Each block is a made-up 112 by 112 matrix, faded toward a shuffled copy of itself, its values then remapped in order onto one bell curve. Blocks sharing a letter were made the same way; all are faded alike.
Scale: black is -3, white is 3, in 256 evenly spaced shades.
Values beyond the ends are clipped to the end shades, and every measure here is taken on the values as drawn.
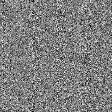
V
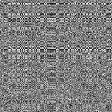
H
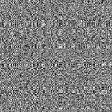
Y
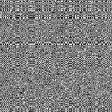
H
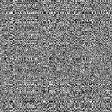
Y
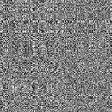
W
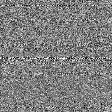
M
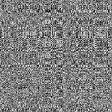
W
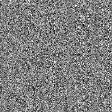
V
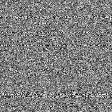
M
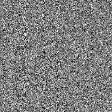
V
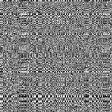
H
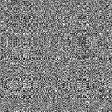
W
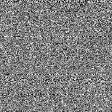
M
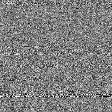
M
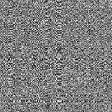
Y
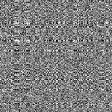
Y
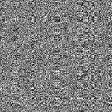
W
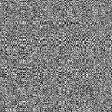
Y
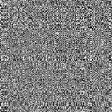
W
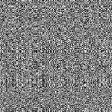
W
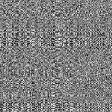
Y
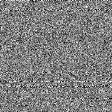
M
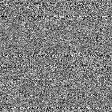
M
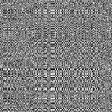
H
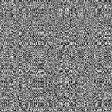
Y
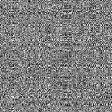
W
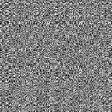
W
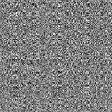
W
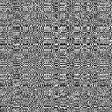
H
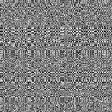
H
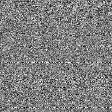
M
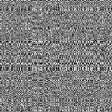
H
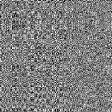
W
